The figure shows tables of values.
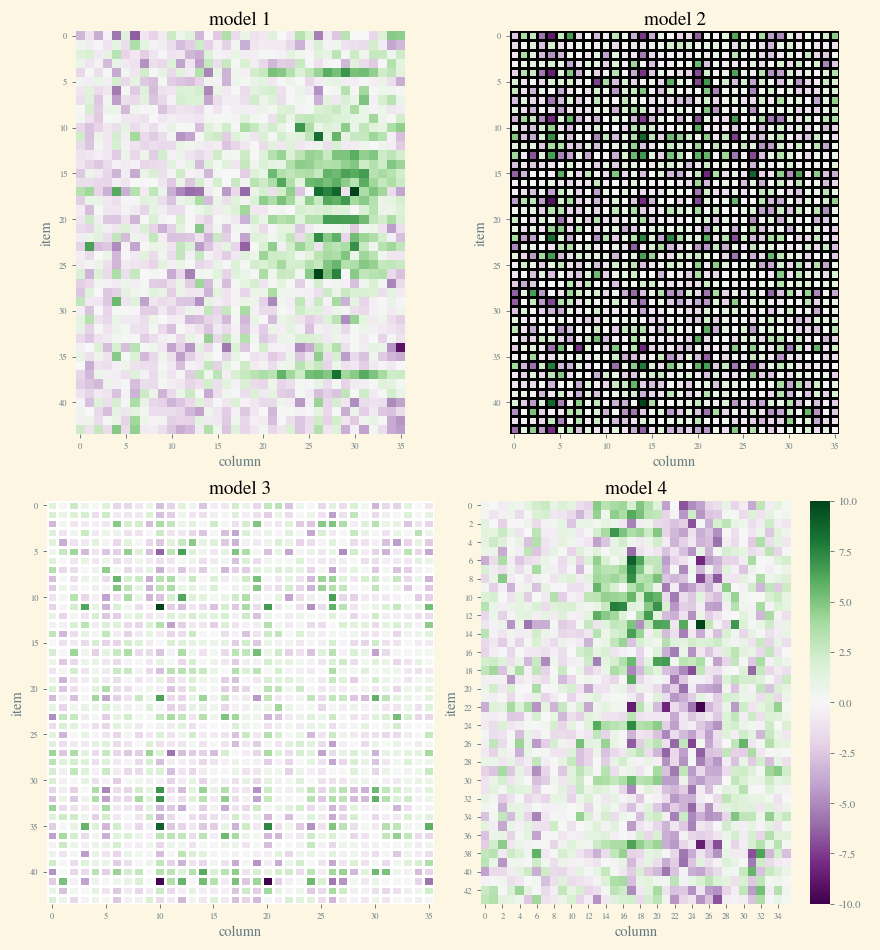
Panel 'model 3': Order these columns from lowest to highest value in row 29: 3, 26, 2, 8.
8, 26, 3, 2
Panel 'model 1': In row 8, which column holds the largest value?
30
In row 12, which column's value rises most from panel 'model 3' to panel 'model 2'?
5
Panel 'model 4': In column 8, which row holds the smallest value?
22
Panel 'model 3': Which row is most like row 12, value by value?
15
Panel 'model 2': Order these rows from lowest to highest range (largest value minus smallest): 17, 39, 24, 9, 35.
39, 17, 35, 24, 9
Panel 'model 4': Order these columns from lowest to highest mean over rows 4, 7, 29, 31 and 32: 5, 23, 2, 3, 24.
24, 23, 5, 3, 2
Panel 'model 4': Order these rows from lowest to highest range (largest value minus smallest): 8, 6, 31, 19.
31, 19, 8, 6
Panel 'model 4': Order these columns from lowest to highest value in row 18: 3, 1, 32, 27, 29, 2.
2, 27, 29, 3, 32, 1
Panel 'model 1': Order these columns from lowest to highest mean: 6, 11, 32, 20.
11, 6, 20, 32
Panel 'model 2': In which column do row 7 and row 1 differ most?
4
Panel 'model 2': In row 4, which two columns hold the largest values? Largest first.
24, 6
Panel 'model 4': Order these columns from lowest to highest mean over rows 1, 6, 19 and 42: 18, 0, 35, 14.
0, 14, 35, 18
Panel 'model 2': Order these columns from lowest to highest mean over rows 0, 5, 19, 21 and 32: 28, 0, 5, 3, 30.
3, 28, 30, 0, 5
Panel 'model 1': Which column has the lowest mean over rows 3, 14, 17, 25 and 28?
13
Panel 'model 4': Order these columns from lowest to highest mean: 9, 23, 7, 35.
23, 7, 9, 35
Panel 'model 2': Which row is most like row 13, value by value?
36
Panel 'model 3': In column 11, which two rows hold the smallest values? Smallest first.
27, 13
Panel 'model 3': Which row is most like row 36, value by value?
23
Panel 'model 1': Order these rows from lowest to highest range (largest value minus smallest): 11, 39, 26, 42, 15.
39, 42, 15, 11, 26
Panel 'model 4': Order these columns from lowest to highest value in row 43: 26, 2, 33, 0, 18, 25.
25, 26, 18, 33, 2, 0
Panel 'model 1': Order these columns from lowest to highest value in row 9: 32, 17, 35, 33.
17, 33, 35, 32
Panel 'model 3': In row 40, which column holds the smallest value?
0
